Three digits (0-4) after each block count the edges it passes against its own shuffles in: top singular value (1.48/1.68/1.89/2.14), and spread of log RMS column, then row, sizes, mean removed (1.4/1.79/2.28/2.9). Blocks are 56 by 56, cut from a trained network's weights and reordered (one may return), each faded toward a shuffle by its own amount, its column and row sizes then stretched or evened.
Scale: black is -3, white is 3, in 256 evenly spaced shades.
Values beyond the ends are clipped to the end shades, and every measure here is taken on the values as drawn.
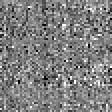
0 1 3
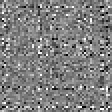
2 3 3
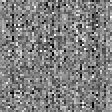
1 2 1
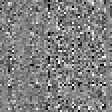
2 4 1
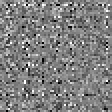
1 3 3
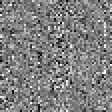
0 3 0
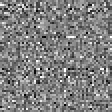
2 1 3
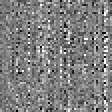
1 4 2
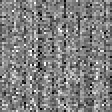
2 2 1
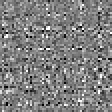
3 3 3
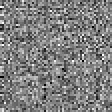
3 2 0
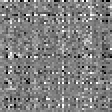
2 2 4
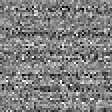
1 1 3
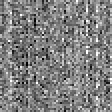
2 2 0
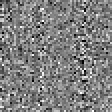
0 3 0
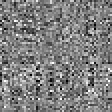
3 2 3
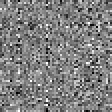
1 3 2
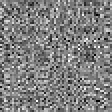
3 1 2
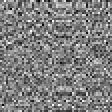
4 0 3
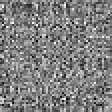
3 1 2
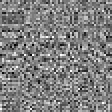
4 0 3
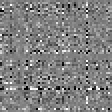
3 3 4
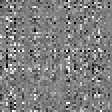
1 4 3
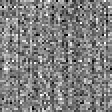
2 0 2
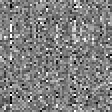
2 3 1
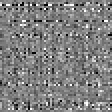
1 1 4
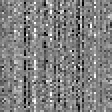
4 4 1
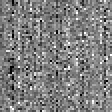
1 3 0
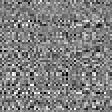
4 2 4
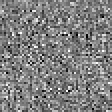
1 0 2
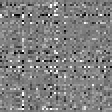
1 3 4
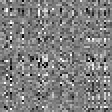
3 4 3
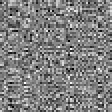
4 2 1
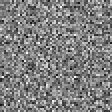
3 0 1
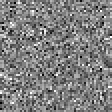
2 0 1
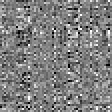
3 4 2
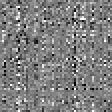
2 4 3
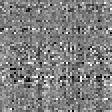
1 0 4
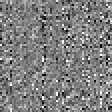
0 4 1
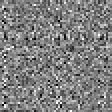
3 2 1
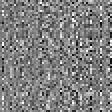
4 4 1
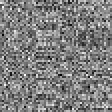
3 0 1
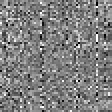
3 4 2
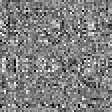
2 2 3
